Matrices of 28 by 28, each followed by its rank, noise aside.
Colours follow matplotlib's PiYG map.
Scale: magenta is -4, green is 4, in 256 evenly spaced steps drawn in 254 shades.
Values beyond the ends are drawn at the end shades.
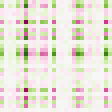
one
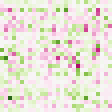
six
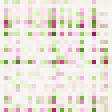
two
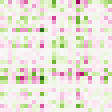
three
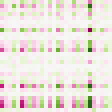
one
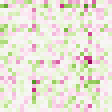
six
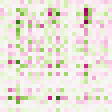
three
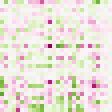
three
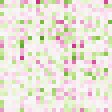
four
